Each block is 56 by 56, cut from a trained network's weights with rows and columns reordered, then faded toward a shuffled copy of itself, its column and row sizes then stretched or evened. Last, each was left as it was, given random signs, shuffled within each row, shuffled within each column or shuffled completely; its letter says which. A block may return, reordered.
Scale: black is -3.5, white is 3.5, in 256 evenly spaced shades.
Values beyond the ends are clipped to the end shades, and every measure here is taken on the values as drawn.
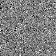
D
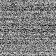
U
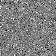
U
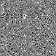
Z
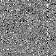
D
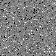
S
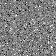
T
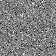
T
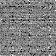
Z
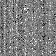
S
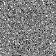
S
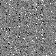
S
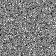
T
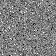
T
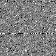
U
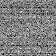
Z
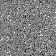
S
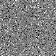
S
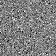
T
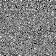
U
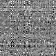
Z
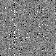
D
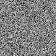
S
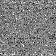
U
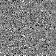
D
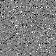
U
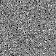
S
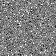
T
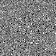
D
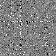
D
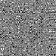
Z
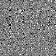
D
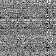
Z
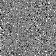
S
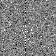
S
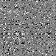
Z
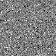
D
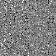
S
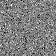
T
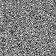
T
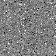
S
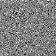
D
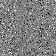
S
